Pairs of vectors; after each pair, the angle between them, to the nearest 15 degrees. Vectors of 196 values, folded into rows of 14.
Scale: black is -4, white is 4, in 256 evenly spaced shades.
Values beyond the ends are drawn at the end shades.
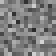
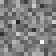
45 degrees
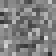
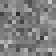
45 degrees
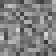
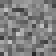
90 degrees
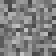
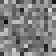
105 degrees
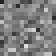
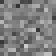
15 degrees
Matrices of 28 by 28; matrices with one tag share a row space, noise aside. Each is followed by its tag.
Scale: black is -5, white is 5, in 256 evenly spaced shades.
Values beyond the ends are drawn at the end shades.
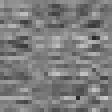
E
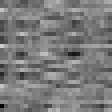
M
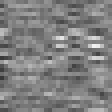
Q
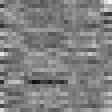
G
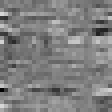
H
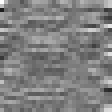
G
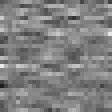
M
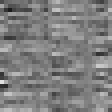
H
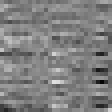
H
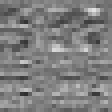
E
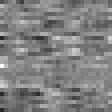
M
